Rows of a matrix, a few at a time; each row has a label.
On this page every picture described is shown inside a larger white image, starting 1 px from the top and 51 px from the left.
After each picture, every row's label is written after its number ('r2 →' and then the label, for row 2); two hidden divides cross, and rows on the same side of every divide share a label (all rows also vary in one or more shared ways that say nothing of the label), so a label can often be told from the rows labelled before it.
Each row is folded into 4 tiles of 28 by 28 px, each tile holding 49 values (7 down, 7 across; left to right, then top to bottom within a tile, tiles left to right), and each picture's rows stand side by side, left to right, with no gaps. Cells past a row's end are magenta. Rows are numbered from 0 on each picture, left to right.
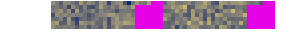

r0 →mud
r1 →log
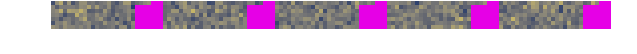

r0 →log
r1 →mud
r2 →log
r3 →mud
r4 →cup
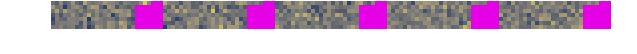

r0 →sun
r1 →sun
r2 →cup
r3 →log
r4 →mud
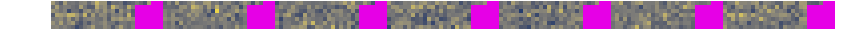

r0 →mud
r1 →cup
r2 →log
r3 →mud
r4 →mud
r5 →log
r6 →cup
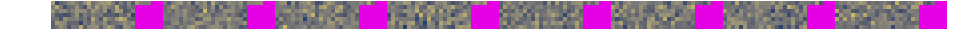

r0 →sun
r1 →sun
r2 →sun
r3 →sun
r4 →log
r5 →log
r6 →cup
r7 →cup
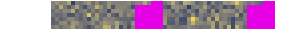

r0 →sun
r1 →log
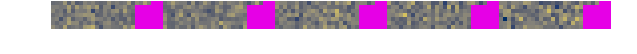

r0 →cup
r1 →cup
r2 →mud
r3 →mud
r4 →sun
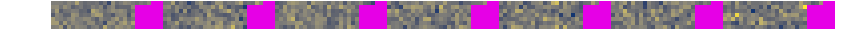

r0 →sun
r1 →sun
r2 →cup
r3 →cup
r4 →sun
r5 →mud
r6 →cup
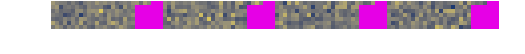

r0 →sun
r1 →log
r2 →mud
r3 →mud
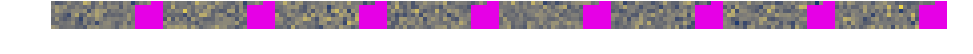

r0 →sun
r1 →sun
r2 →sun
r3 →sun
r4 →sun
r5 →log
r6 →log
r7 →cup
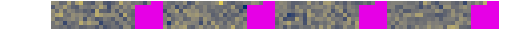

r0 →log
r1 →mud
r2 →sun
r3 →mud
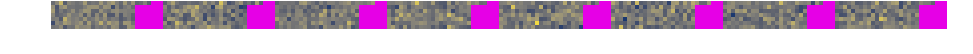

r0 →log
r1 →cup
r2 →sun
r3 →cup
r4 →log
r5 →sun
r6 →sun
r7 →mud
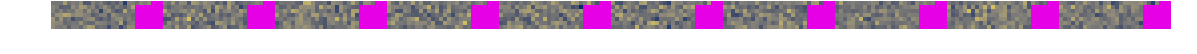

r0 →cup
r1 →log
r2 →log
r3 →sun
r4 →sun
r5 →log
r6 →sun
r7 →mud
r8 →log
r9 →log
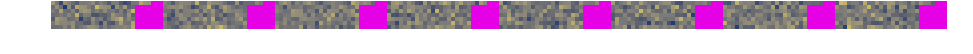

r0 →mud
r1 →sun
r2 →log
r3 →mud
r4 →mud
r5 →mud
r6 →mud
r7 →cup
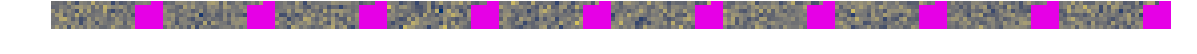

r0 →cup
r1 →mud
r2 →sun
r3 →sun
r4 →sun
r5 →mud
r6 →cup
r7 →log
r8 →mud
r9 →cup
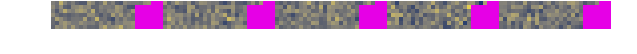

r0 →mud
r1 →mud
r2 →log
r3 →mud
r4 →log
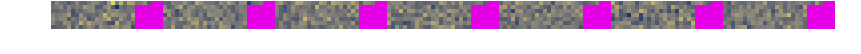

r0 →cup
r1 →log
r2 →log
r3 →sun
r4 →log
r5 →sun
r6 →cup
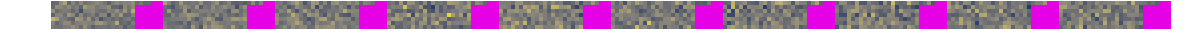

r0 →cup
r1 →mud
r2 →mud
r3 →cup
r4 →cup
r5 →log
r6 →mud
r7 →log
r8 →sun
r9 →sun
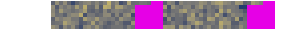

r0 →cup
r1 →log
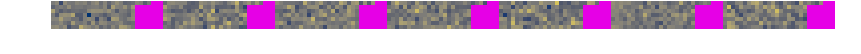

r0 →mud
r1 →sun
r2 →log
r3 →cup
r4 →mud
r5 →mud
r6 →log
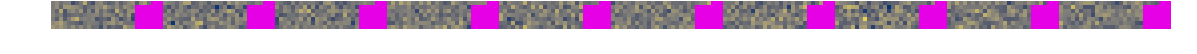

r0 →log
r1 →sun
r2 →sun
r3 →sun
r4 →log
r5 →mud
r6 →mud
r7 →sun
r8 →sun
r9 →log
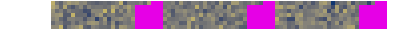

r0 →sun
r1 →log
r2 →sun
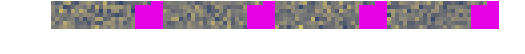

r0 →mud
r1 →cup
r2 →log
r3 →mud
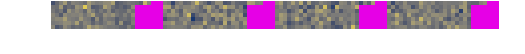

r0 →cup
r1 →sun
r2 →sun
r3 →log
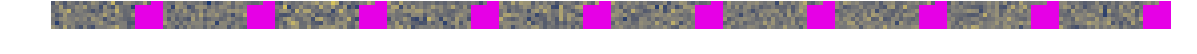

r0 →cup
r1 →log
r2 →mud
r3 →mud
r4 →mud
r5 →sun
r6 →log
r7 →cup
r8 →sun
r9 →mud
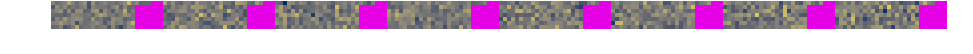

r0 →log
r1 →log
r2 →mud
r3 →cup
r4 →sun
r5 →log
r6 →mud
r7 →cup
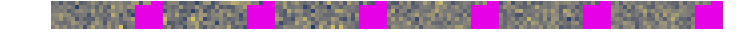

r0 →mud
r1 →cup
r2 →sun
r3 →mud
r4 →log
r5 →mud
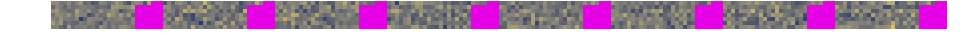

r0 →mud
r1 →mud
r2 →cup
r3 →mud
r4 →mud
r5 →mud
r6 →log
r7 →sun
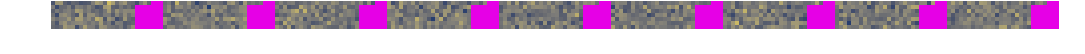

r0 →cup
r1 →mud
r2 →cup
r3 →sun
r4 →log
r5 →cup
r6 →sun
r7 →sun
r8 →sun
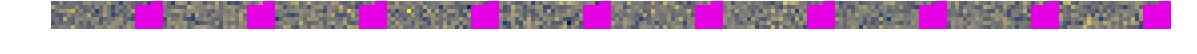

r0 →log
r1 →mud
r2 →log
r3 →sun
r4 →cup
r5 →mud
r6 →sun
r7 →mud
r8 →log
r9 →log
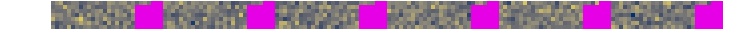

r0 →log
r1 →sun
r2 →sun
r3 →log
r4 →sun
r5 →mud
